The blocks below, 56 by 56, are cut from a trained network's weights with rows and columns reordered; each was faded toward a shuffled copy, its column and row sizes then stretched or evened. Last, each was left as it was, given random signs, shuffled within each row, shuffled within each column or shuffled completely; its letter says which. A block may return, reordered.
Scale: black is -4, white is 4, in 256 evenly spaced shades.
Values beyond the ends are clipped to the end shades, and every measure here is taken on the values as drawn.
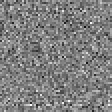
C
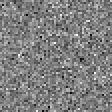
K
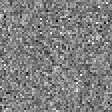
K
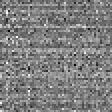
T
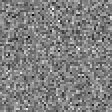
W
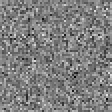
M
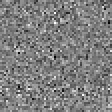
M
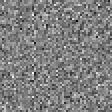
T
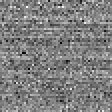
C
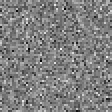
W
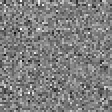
M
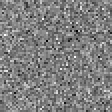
K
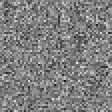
T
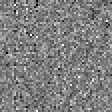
W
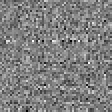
T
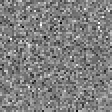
K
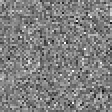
K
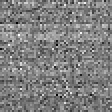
T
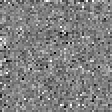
M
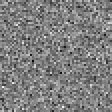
K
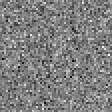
K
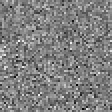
C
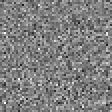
T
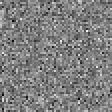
M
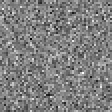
K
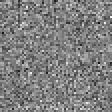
M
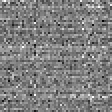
T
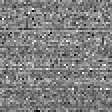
C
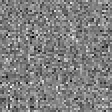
T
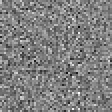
W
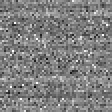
C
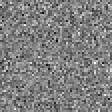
C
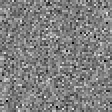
K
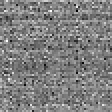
T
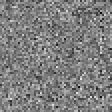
M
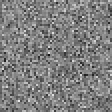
W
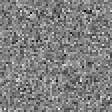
C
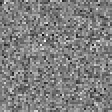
C
